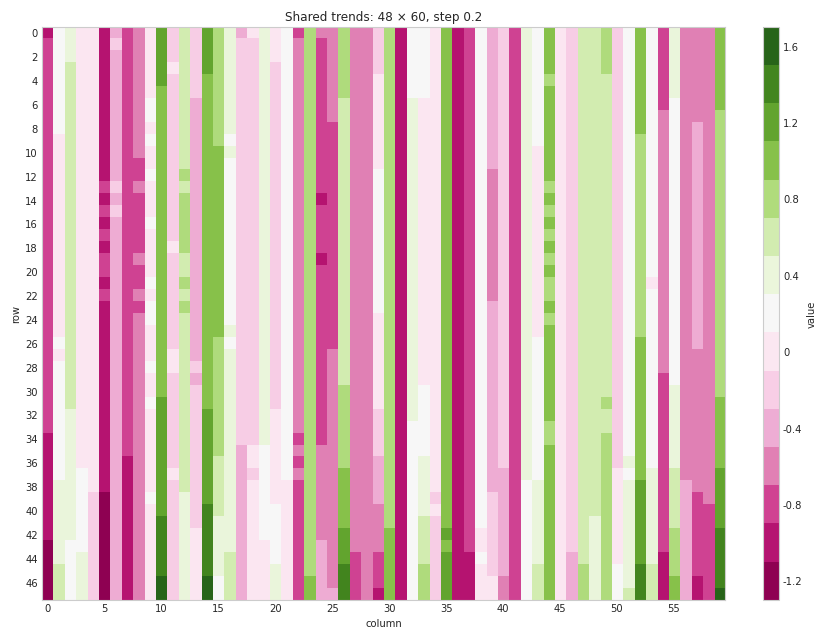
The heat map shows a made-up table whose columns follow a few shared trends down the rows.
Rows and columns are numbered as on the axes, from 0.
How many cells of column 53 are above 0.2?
11
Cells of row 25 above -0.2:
33
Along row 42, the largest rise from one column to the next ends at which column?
59
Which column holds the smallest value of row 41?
5
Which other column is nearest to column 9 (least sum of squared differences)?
45
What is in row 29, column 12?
0.6
